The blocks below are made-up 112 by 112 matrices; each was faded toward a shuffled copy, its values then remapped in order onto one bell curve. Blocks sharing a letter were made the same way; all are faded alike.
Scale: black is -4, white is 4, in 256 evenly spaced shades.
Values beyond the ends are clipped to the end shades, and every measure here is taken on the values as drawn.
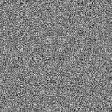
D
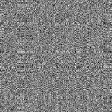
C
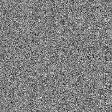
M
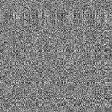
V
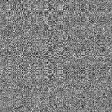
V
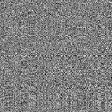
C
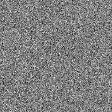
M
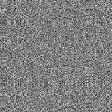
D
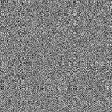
D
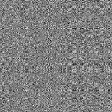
V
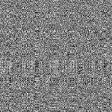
C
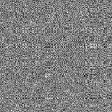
V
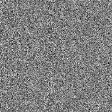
M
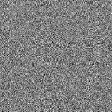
D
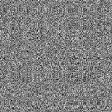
D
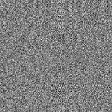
D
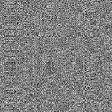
C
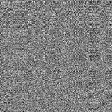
C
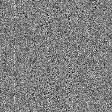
M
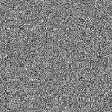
D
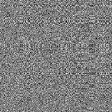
V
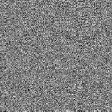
D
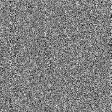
M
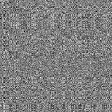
V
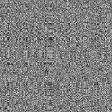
V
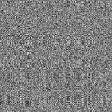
C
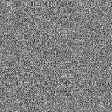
D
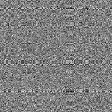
V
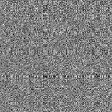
V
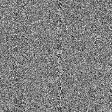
M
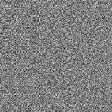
D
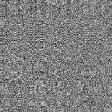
D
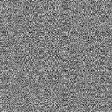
C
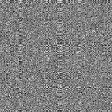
V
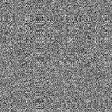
C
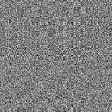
C
